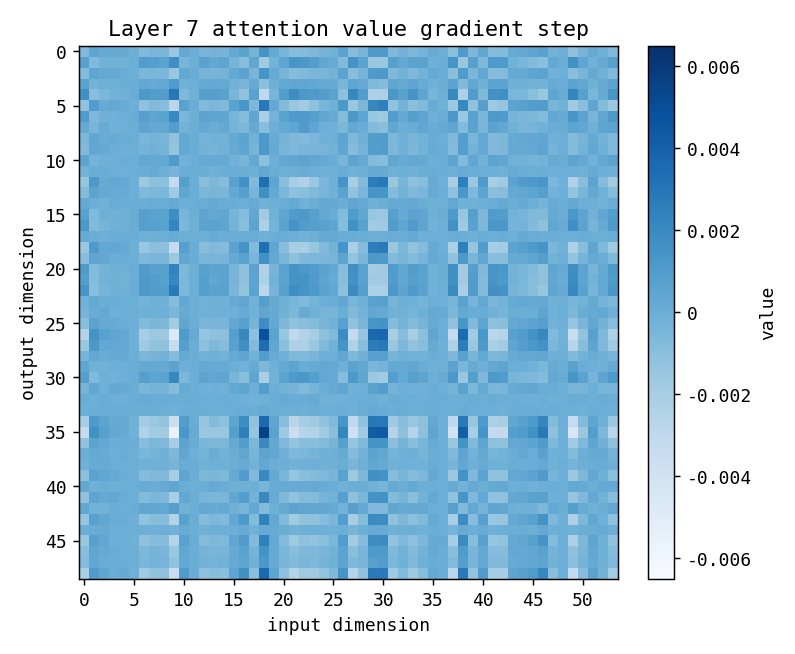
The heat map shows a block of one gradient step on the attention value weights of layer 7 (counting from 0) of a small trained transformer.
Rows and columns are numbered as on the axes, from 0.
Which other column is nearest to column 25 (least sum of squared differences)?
32
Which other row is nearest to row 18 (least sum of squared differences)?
12
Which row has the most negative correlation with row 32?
31
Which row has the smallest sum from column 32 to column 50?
35
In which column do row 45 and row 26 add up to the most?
18
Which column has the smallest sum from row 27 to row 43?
9
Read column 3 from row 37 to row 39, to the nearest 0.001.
0 0 0
